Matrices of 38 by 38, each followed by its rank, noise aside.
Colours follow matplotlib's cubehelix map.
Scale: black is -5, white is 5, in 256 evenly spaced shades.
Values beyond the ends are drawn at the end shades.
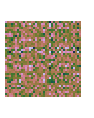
four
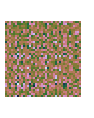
four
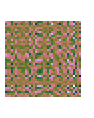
three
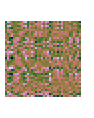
three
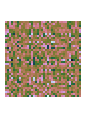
six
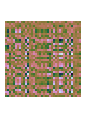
two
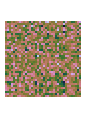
six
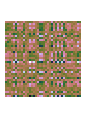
two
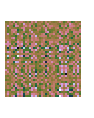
three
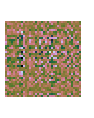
three
